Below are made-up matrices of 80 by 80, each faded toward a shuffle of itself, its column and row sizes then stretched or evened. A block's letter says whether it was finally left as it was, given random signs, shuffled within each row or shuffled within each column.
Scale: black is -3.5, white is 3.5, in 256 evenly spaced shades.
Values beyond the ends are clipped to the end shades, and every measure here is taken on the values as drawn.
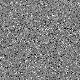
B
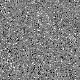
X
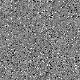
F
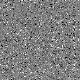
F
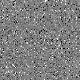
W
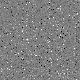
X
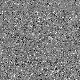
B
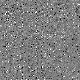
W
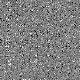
F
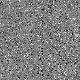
X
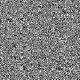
W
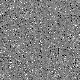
X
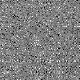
W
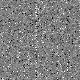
X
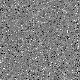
X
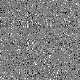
W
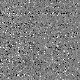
F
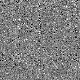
F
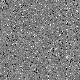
X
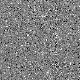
F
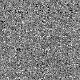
F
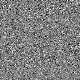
B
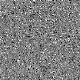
F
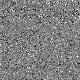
B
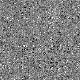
F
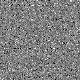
B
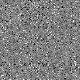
W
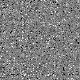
F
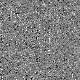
X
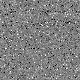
B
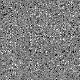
F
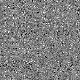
W
